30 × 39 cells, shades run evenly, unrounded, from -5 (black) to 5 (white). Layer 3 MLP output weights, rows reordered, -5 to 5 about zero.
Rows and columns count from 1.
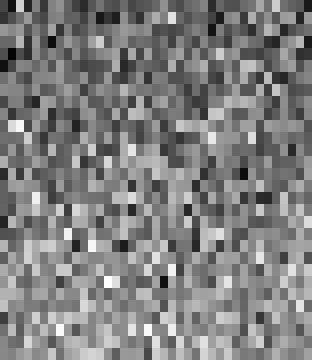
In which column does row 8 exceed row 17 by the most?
33
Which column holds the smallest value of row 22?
36
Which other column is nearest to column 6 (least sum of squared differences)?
18
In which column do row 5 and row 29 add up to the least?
2
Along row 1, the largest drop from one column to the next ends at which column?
4
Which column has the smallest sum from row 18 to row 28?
23
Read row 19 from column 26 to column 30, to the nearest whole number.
2 0 -1 1 0
